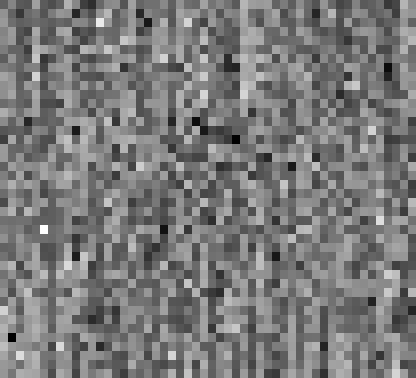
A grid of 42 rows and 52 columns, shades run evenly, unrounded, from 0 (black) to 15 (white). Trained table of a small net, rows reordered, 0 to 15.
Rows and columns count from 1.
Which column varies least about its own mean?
7
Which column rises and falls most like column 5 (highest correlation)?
26
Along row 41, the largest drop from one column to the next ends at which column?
51
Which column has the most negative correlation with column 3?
34
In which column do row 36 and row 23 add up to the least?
12
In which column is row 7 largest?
21
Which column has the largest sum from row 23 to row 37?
33
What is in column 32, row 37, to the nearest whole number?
4
